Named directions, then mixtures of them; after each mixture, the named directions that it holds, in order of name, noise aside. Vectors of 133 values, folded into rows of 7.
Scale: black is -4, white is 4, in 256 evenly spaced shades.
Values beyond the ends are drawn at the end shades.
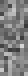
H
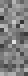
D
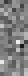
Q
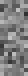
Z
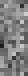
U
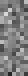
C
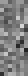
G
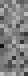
D, U.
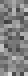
C, H, U.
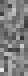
H.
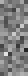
G, Z.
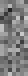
C, G, H.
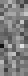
H, U.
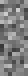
C, Z.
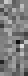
Q.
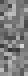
H.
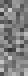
H, Q.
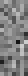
Q.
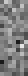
Q.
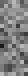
D, U.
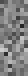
D, G, Z.
